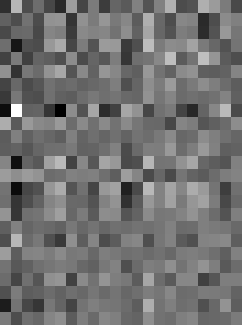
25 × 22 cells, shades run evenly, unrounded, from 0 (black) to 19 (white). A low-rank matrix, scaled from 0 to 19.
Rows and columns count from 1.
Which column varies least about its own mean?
15
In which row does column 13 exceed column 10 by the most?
9
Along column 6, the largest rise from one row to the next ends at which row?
10
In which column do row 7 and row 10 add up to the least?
2
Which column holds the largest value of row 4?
14
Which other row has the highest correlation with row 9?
19
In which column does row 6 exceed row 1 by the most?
6
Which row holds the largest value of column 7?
1
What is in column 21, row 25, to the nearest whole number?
8
